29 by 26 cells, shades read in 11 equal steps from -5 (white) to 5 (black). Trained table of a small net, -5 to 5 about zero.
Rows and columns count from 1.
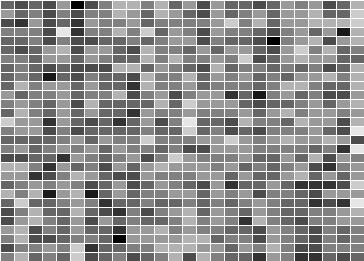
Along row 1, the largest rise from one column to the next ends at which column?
6
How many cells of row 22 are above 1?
4
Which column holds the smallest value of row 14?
14
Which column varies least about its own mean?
16
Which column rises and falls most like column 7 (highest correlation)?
22
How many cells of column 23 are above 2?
3
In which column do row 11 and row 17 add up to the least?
26
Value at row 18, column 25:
-1
